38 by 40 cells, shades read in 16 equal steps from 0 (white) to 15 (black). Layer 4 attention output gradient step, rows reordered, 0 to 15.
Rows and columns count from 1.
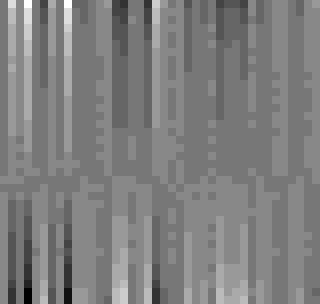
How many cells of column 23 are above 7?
16
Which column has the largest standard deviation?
4
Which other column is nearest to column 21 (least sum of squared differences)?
40
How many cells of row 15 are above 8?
4
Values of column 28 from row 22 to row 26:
8 7 7 7 7
